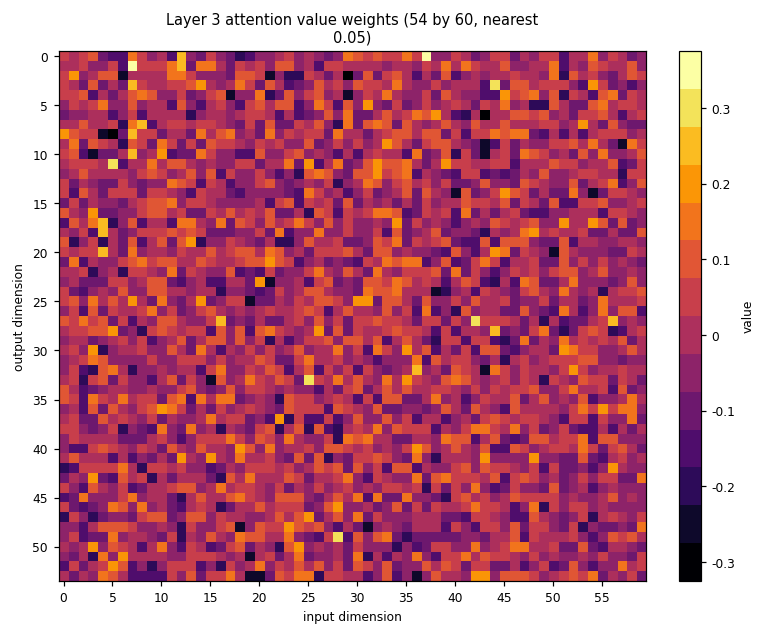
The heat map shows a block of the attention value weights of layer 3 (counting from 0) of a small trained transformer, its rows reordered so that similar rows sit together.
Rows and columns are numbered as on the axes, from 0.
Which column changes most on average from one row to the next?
3
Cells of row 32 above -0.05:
37
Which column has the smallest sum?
2
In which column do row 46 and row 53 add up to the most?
42
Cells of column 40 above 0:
21
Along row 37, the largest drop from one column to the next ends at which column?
23
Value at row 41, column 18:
0.15
